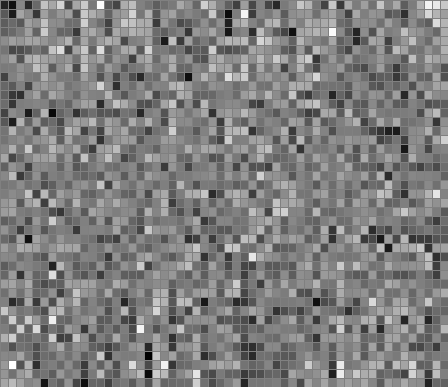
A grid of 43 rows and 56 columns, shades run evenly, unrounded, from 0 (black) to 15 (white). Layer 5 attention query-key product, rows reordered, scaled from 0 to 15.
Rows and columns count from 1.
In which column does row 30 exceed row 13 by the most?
18
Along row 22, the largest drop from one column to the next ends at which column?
27
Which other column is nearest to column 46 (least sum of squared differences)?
53
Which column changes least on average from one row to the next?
41
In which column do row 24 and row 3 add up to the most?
35
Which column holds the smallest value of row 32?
33
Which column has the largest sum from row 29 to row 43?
43
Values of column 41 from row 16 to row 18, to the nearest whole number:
6 7 8
